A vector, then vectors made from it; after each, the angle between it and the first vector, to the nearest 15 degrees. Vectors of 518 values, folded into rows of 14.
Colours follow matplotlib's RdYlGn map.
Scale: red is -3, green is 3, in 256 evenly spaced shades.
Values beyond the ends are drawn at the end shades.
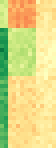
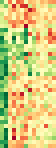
45 degrees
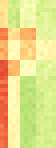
150 degrees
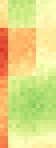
150 degrees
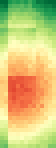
90 degrees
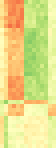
90 degrees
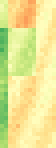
15 degrees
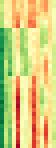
45 degrees
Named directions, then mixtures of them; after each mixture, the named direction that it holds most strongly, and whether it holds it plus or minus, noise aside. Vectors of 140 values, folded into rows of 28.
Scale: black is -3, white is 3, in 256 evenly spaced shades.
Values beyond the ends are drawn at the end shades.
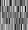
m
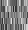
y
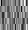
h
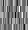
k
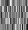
m, minus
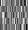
h, minus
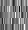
k, minus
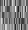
m, plus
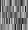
m, plus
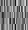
h, plus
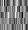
k, minus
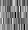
k, plus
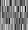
m, plus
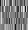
m, plus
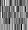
m, plus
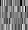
m, plus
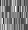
y, minus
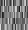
k, minus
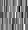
k, minus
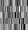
k, plus
